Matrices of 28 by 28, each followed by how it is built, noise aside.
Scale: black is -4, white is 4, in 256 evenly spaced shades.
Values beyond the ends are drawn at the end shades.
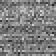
blocks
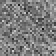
Toeplitz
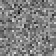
noise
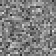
blocks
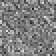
Toeplitz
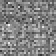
blocks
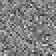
noise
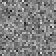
noise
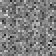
repeating rows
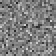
noise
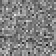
noise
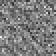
Toeplitz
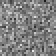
noise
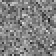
Toeplitz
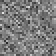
Toeplitz
